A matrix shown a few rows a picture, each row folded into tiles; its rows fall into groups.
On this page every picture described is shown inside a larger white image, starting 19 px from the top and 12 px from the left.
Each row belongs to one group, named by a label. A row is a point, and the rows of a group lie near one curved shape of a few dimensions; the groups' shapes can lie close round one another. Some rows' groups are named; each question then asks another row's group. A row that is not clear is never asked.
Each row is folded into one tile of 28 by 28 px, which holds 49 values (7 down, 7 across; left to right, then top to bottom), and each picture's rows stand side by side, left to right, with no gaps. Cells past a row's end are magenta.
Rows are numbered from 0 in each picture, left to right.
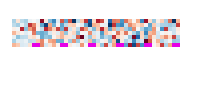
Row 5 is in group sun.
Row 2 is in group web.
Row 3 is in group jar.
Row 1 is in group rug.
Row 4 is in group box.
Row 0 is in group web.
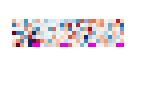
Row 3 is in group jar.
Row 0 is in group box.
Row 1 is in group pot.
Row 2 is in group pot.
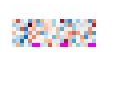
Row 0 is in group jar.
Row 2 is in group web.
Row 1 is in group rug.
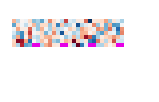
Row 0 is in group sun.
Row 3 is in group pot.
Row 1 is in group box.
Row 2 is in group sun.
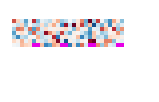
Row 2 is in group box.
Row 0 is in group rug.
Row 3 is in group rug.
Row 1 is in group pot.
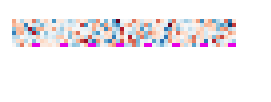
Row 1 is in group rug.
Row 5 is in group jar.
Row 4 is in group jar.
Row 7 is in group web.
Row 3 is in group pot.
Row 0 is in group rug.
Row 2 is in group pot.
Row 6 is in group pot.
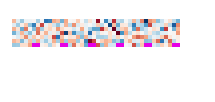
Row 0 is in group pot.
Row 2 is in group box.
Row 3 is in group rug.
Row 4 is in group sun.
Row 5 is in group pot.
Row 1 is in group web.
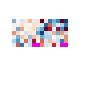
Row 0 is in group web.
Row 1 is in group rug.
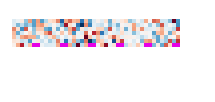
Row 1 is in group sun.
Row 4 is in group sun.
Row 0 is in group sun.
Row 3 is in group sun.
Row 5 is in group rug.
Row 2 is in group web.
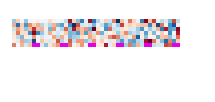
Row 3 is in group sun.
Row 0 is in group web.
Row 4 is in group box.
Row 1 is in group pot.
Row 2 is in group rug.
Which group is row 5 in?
pot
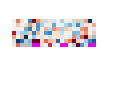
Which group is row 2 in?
sun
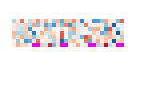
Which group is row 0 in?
box
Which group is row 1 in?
web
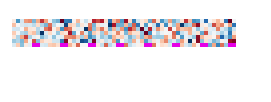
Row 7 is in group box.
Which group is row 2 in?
box
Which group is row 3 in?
jar
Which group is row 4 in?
rug
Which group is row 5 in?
rug
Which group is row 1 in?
rug
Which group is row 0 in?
web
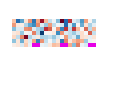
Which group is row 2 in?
rug
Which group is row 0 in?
web
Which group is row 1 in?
rug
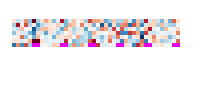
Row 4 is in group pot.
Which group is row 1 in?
rug
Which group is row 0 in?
box
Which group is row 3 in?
rug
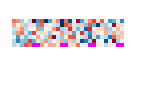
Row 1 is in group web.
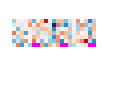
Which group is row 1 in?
jar
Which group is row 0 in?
web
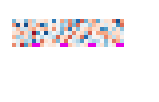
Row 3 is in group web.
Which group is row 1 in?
rug
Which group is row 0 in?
web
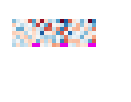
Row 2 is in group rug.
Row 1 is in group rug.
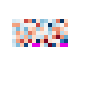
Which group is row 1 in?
sun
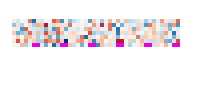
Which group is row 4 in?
pot
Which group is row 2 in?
pot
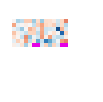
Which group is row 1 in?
box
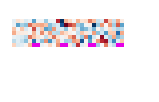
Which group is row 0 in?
web
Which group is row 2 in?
jar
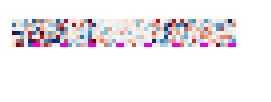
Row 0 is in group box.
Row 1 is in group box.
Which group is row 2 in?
box
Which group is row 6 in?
rug
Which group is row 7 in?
sun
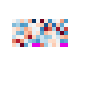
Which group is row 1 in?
rug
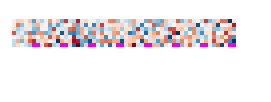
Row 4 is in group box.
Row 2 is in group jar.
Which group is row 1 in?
box
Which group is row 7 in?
sun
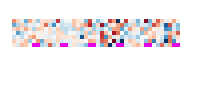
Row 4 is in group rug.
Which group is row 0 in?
rug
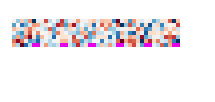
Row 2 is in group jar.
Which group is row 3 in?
box
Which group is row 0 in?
sun
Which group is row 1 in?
jar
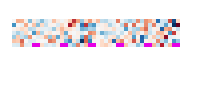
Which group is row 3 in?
sun
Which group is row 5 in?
web
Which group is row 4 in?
pot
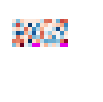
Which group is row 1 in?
box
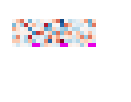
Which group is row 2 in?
web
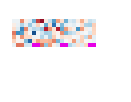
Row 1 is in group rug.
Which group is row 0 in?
box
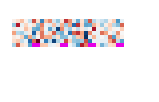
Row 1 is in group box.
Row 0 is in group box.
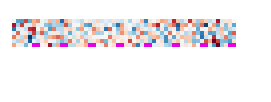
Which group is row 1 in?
sun
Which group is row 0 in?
pot
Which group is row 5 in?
jar
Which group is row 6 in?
box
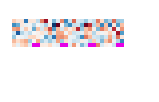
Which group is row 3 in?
rug
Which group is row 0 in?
rug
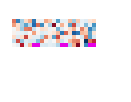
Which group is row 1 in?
jar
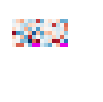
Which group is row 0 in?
box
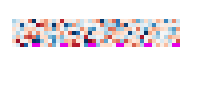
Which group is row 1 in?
jar
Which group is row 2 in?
box
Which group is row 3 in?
web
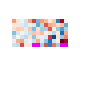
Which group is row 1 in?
box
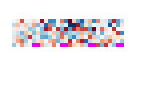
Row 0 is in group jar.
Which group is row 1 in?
rug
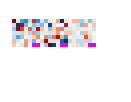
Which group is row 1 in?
sun
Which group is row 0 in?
rug
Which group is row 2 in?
web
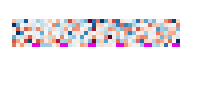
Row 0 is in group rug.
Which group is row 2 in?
rug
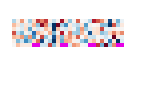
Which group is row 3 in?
web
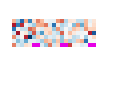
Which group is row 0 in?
pot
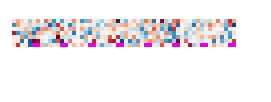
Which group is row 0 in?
box
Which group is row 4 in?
box
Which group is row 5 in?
box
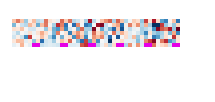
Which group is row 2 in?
pot
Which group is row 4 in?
box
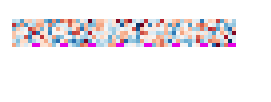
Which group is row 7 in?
jar
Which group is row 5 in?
box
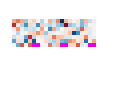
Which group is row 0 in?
jar
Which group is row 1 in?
sun
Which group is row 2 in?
sun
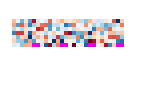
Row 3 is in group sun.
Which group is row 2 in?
box
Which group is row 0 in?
pot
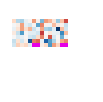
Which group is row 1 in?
box
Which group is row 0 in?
sun
